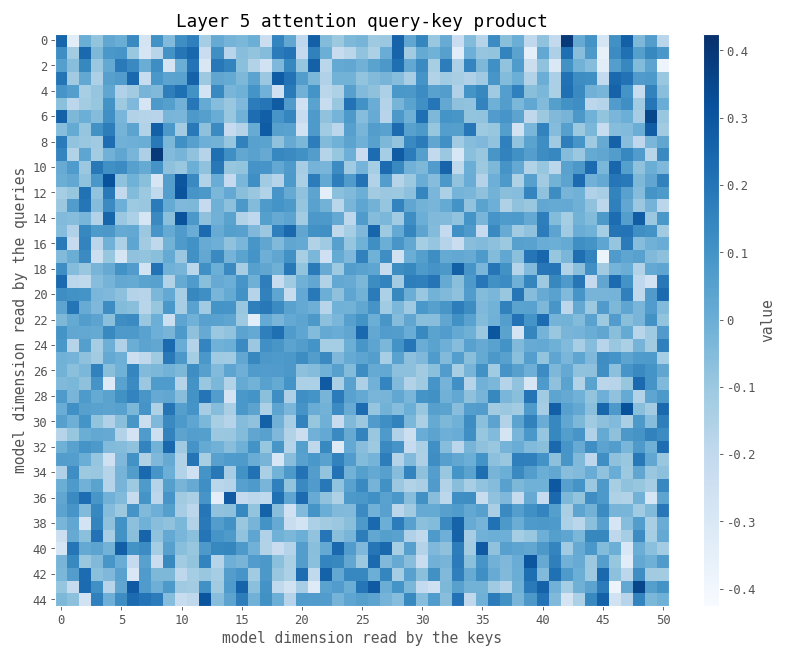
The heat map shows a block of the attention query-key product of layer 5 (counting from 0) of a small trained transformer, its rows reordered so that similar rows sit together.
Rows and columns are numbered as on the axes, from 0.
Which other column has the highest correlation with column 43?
46
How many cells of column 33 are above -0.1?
34
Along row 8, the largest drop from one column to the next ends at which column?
47
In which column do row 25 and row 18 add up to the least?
7
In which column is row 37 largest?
17
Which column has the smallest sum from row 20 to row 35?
14
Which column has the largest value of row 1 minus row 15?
42
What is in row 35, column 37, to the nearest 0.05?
0.05
